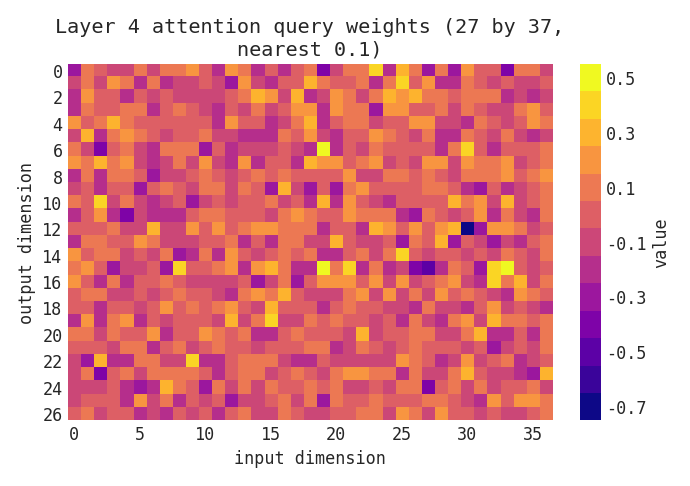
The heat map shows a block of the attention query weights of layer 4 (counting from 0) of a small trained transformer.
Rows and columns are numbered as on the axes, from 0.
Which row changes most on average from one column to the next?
15
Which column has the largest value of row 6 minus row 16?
30
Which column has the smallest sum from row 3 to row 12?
6
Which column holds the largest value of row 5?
1
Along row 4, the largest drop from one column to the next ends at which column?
19
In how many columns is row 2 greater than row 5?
16
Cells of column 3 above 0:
10
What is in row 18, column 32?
0.2
